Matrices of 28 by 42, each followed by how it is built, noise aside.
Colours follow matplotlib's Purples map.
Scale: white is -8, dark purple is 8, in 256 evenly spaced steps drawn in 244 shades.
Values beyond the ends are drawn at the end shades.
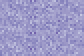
repeating rows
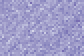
Hankel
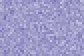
noise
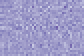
low rank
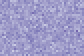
noise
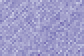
Hankel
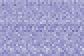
repeating columns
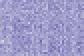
blocks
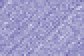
Hankel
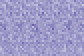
repeating columns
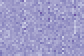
uneven columns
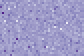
sparse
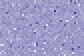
sparse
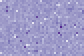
sparse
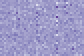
uneven columns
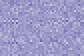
low rank
